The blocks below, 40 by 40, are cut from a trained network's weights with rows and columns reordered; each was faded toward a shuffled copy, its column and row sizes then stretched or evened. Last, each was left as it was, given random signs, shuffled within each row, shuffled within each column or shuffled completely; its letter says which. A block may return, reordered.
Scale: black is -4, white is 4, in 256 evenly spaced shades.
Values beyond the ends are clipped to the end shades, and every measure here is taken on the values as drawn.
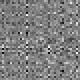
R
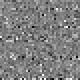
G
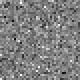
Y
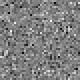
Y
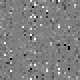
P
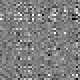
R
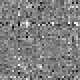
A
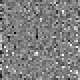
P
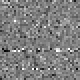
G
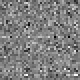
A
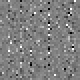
P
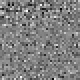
G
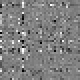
R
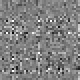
A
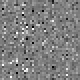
P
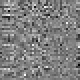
R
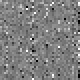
P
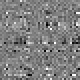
R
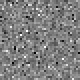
Y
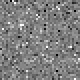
Y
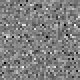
G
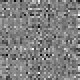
R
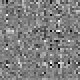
A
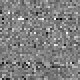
G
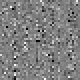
P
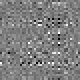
R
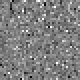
Y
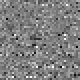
G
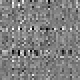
R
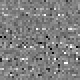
G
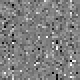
P
